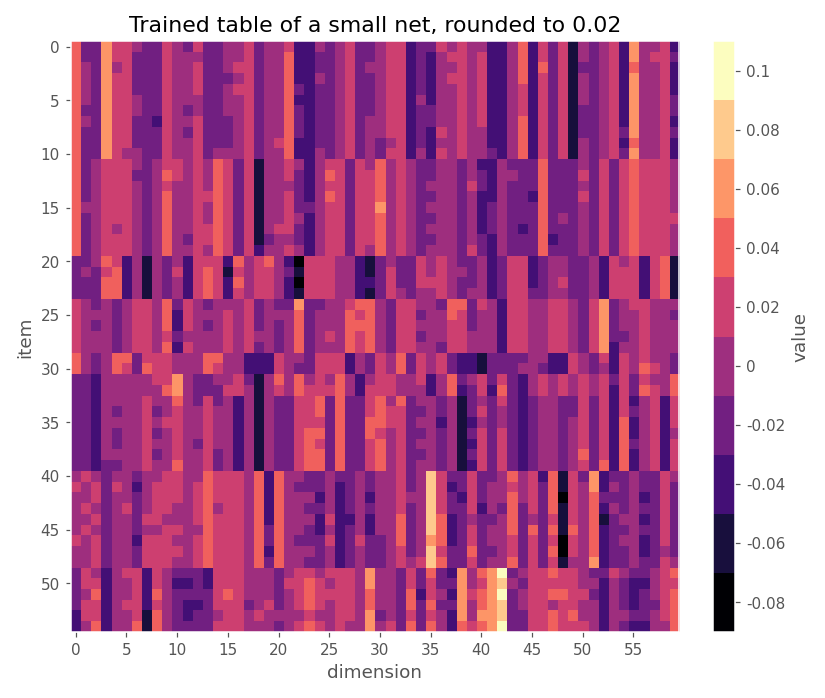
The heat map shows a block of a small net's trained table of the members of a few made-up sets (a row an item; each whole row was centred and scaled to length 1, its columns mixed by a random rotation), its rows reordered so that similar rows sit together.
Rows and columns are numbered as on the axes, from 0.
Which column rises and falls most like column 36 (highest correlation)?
20
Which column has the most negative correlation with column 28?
31
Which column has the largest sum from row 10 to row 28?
55
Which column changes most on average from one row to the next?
22
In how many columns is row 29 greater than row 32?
20
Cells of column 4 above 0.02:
5
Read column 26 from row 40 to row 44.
-0.02 -0.04 -0.04 -0.04 -0.04
